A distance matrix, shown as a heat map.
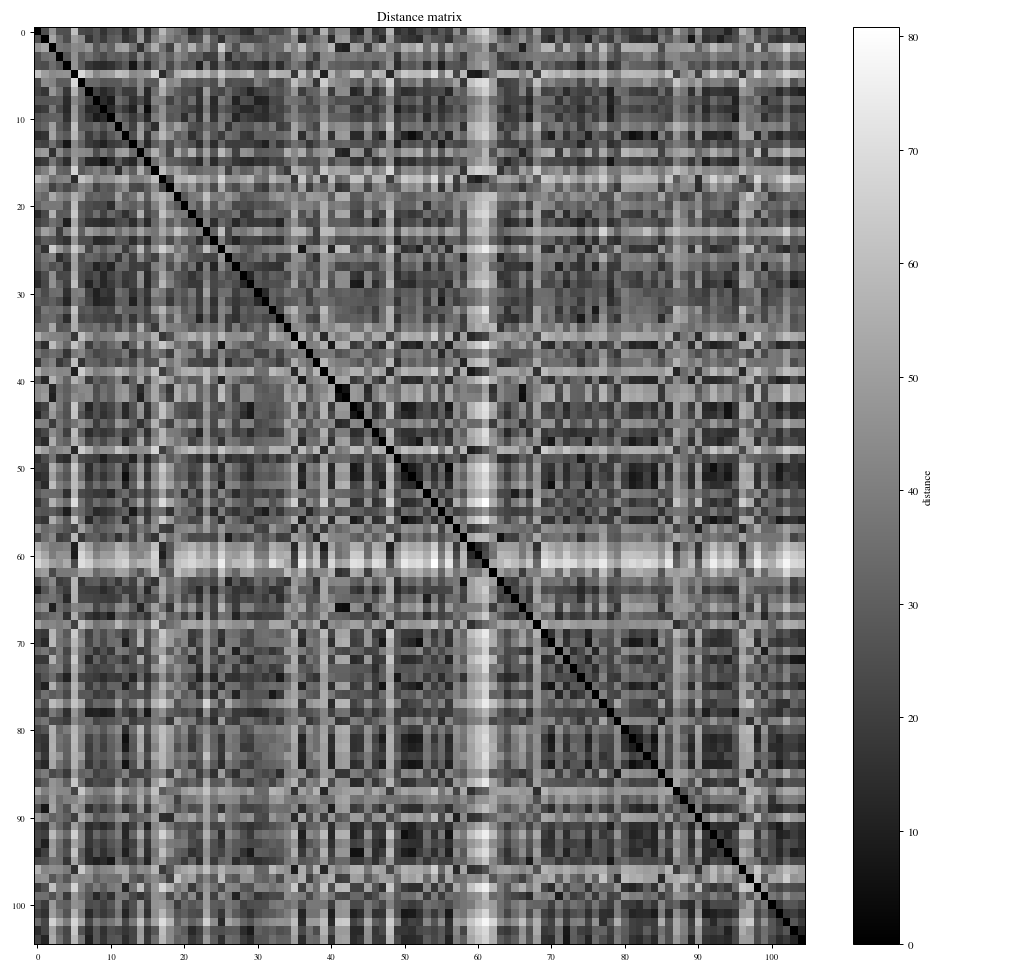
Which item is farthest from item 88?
97
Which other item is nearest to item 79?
85
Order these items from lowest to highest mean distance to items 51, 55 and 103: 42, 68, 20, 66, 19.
20, 19, 66, 42, 68
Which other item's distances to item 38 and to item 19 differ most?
23
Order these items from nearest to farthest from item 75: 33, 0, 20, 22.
0, 22, 33, 20
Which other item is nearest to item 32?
76
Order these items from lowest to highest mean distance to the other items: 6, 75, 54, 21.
75, 21, 54, 6
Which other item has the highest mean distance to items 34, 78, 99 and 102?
61
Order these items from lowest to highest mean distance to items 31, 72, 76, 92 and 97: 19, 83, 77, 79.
79, 83, 77, 19
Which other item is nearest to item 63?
58
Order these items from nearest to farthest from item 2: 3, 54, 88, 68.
3, 68, 88, 54
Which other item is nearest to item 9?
15
